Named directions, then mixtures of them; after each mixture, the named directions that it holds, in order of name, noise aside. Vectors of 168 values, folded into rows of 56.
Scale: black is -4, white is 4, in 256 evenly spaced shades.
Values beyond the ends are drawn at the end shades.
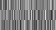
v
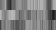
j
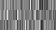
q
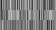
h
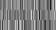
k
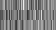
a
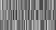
h, q, v.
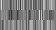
a, h.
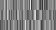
a, q.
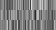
a, j, q.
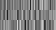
k, q.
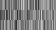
a, q.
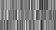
q.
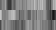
j.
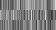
j, k, v.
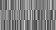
v.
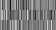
a, h.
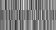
a, v.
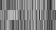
h, j, k.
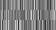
k.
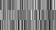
j, k.
